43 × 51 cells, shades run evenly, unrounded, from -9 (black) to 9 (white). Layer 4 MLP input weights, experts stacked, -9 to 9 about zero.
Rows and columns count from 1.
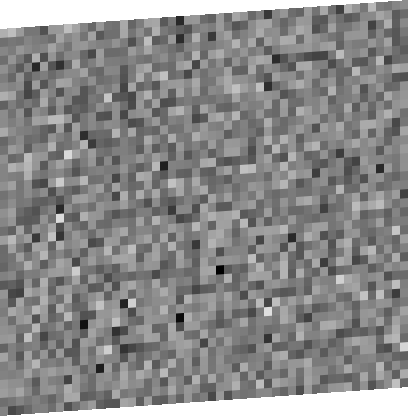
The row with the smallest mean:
29
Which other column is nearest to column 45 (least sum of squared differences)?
3
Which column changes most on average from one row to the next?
8
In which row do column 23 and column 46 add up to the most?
33
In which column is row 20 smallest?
15
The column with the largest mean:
19
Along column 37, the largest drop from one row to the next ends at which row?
26
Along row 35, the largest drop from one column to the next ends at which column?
23
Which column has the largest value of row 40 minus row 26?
37
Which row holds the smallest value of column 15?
35
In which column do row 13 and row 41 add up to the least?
11
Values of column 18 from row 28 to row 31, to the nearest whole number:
0 -1 1 1
